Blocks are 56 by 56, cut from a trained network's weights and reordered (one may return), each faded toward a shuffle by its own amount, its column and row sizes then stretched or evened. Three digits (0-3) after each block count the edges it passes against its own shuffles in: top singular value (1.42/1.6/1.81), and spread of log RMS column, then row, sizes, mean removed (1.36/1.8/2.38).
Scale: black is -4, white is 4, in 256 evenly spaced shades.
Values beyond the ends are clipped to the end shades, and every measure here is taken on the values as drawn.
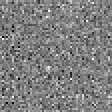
0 2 1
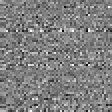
3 0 3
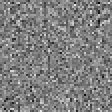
2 1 1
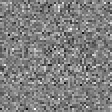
3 1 2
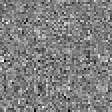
2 2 1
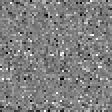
0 1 2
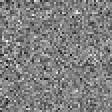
2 1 1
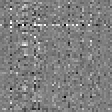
2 3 1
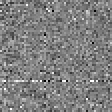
1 1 1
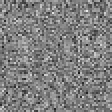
2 1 0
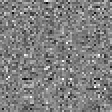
3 2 2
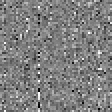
1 3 0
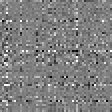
2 3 3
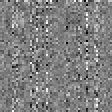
2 3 0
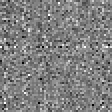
1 2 1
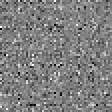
0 2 2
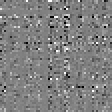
0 3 3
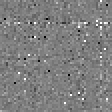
1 2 1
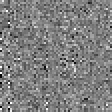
2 2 0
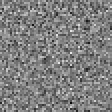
2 0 0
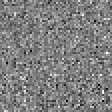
0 1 2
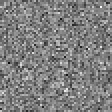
1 0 0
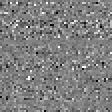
0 0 3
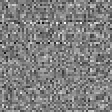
3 0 2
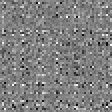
3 3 3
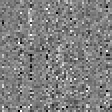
2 3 1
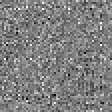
1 2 1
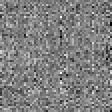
3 3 1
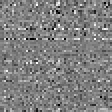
2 2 3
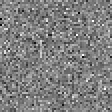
0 0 1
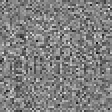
3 0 1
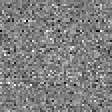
1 1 2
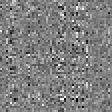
3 3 1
